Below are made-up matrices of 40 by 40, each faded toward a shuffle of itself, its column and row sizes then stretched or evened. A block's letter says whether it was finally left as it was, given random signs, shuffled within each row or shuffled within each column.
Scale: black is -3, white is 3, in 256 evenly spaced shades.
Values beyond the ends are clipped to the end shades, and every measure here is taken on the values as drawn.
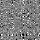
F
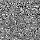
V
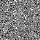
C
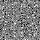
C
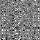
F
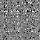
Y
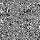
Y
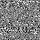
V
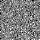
C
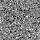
V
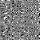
F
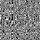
F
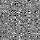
F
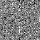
C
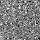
V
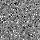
V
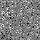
C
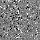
Y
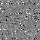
V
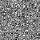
Y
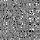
F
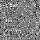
F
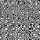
F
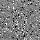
C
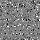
V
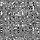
F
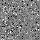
C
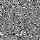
Y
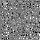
Y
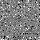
V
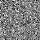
C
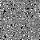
Y
